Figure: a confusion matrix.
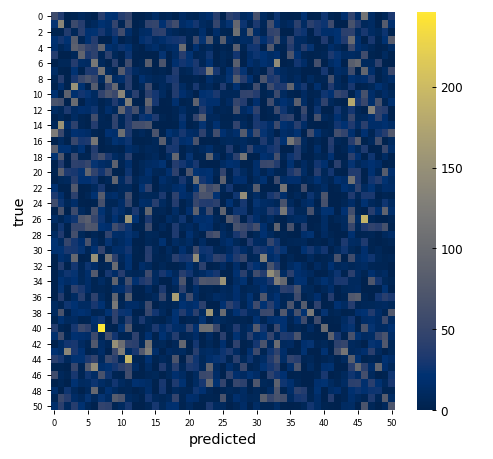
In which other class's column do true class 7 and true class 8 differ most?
23
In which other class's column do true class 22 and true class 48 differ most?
34
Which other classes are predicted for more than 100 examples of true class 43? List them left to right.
2, 10, 14
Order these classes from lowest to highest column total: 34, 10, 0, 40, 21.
40, 0, 34, 10, 21
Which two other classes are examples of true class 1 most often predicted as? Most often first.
27, 49
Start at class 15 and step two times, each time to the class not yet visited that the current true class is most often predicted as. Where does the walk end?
46
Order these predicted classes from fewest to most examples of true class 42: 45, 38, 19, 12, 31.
45, 38, 12, 31, 19
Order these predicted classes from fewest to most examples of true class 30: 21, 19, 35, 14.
35, 19, 14, 21
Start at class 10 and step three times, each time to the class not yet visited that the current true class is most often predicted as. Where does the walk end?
33
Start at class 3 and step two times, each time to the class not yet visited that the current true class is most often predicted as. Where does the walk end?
11
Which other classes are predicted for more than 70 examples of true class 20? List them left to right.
1, 5, 49
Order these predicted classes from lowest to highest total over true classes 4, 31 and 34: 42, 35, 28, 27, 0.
0, 35, 28, 42, 27
